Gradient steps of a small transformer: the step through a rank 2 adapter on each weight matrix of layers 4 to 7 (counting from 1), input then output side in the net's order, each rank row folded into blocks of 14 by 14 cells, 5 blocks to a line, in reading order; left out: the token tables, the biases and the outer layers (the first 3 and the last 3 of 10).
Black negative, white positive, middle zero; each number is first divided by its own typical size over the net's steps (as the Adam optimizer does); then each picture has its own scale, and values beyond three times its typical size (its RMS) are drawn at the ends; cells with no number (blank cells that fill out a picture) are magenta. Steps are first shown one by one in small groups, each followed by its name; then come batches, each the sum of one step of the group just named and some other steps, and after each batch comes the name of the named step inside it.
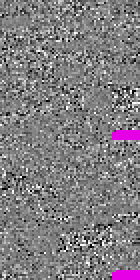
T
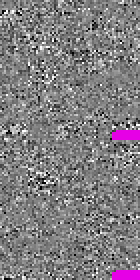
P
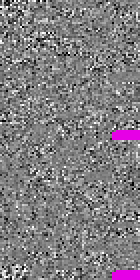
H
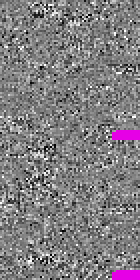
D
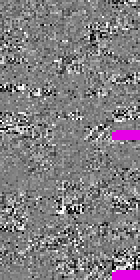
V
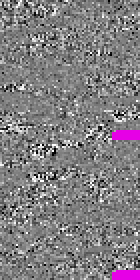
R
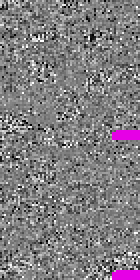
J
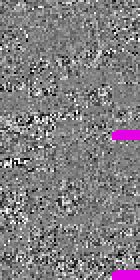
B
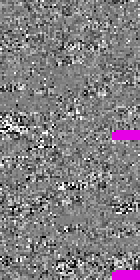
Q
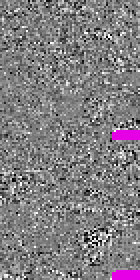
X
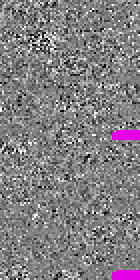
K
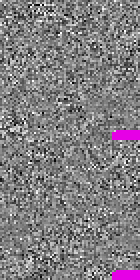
D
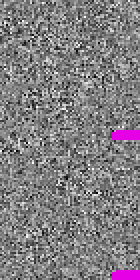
K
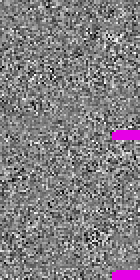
X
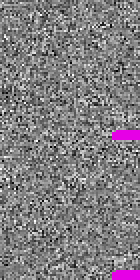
Q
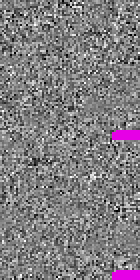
Q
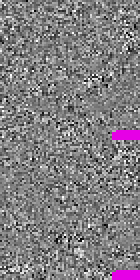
B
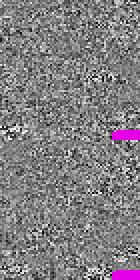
P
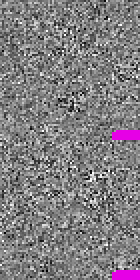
D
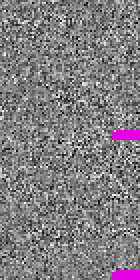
K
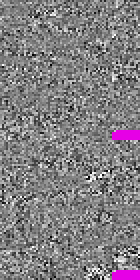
D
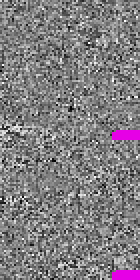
Q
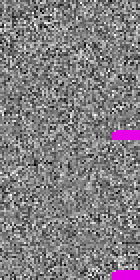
K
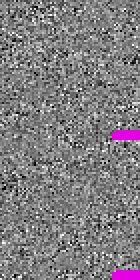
T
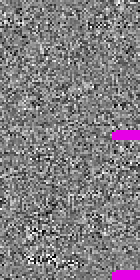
P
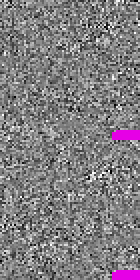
D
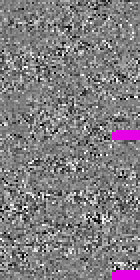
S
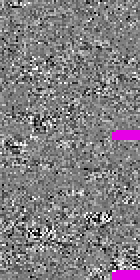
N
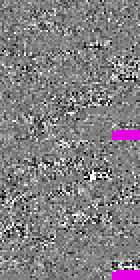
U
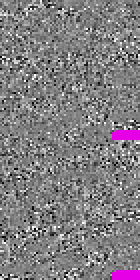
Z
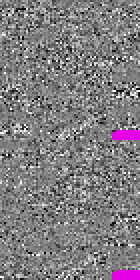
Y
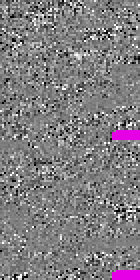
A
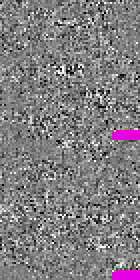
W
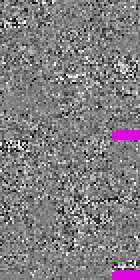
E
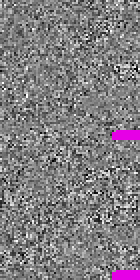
S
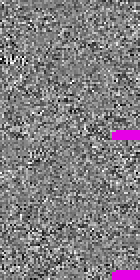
S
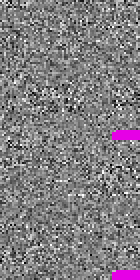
N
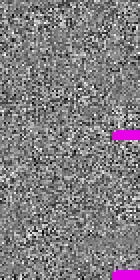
A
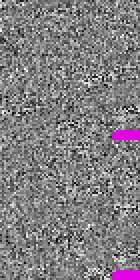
W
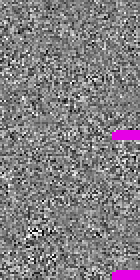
Z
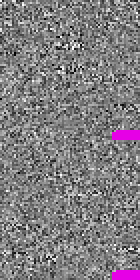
W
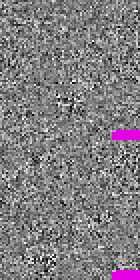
E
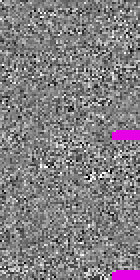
U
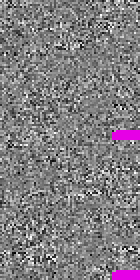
N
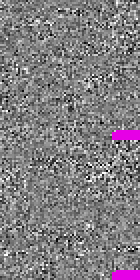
S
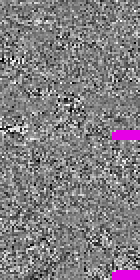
N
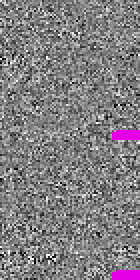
Z
